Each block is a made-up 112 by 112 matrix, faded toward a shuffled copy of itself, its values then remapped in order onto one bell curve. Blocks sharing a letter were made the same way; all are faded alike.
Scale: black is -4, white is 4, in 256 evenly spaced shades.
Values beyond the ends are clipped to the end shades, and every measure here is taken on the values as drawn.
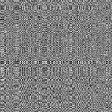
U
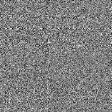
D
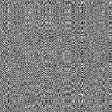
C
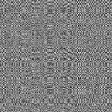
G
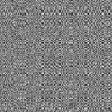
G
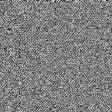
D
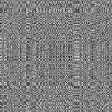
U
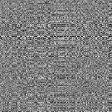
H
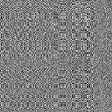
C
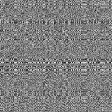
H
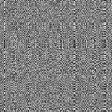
C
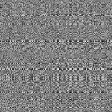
H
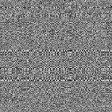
H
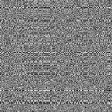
H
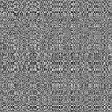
G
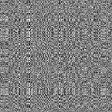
C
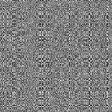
C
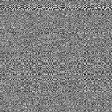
H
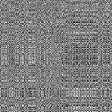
G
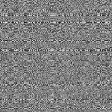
H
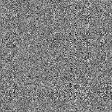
D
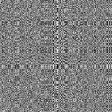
C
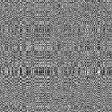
U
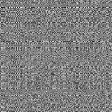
H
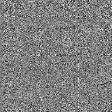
D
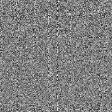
D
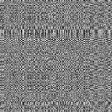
G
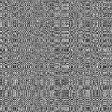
U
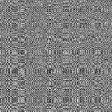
U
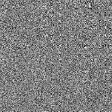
D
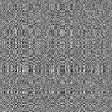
U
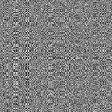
C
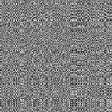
G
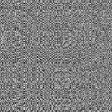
C
